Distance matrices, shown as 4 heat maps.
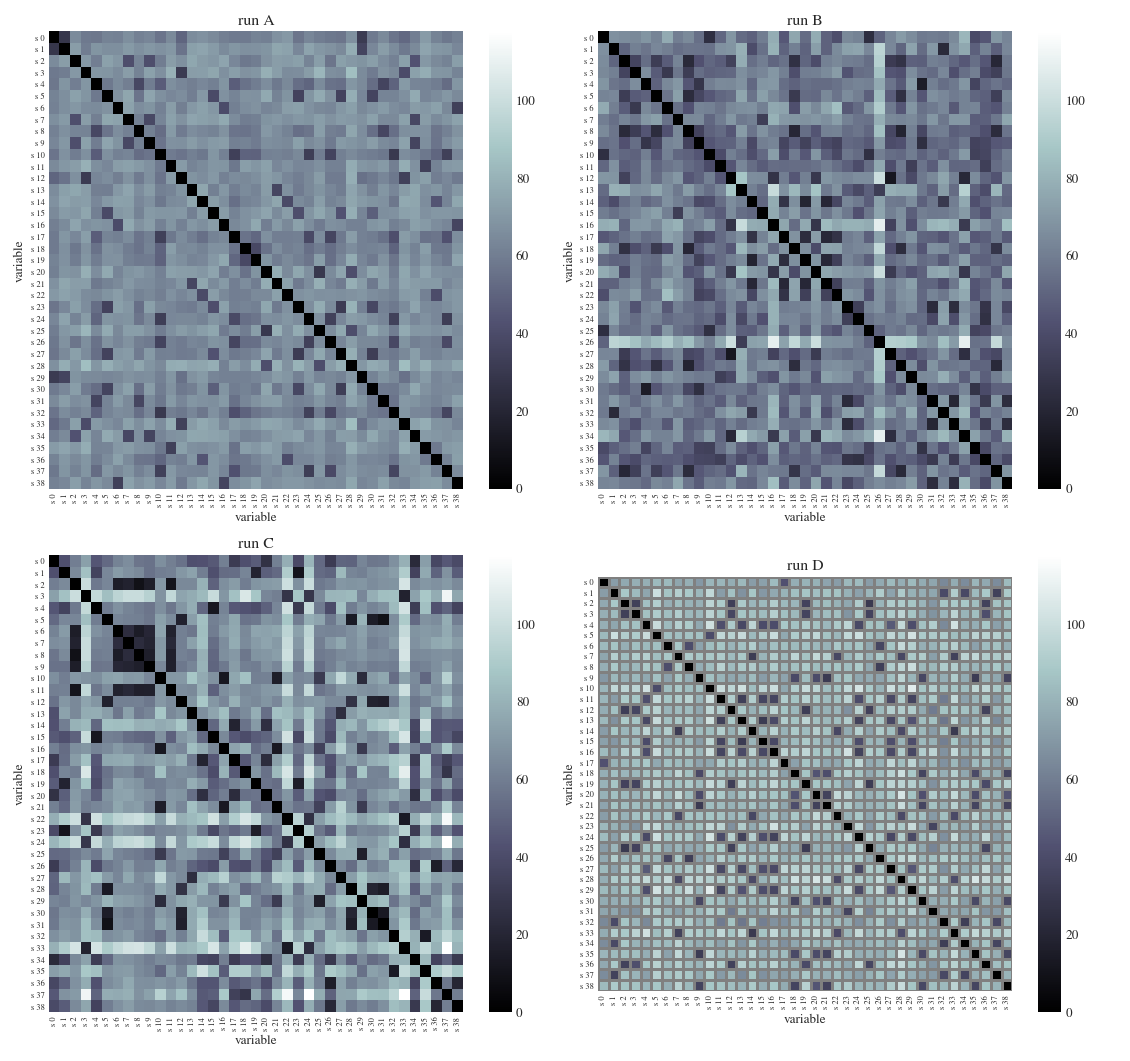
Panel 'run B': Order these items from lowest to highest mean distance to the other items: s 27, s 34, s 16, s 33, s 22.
s 27, s 33, s 22, s 34, s 16
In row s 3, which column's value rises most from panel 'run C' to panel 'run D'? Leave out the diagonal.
s 33
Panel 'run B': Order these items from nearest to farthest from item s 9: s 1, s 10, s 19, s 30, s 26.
s 30, s 19, s 10, s 1, s 26
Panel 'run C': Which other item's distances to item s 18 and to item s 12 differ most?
s 37
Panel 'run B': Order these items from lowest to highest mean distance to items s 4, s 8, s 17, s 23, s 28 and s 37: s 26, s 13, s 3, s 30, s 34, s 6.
s 30, s 3, s 6, s 34, s 13, s 26
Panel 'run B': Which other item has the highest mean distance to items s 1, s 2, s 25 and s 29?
s 26
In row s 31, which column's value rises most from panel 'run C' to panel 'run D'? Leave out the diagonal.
s 5
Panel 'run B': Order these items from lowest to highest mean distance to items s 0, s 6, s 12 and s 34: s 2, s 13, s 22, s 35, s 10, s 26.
s 2, s 10, s 35, s 22, s 13, s 26
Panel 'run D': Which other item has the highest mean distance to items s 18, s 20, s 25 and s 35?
s 28
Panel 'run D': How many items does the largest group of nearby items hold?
8
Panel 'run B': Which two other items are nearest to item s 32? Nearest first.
s 1, s 14
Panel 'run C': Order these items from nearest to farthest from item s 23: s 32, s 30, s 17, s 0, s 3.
s 0, s 17, s 30, s 32, s 3
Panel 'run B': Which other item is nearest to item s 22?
s 17
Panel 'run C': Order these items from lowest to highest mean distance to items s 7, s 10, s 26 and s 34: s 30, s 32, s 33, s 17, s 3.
s 17, s 30, s 32, s 3, s 33
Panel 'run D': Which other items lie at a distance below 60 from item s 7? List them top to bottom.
s 14, s 22, s 28, s 33
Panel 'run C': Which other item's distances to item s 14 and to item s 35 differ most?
s 32
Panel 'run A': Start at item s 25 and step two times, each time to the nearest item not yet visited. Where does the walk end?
s 28
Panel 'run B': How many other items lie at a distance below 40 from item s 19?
5
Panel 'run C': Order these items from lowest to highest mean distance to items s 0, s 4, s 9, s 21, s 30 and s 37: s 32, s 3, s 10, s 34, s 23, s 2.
s 34, s 23, s 2, s 10, s 32, s 3
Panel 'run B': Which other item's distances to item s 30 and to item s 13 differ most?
s 4
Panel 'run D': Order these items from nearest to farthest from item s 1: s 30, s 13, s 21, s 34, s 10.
s 34, s 13, s 30, s 21, s 10
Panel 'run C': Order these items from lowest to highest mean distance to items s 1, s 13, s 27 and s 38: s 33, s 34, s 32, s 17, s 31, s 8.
s 34, s 17, s 8, s 31, s 32, s 33
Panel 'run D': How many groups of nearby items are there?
9
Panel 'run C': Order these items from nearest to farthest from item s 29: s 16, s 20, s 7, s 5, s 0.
s 16, s 20, s 0, s 7, s 5
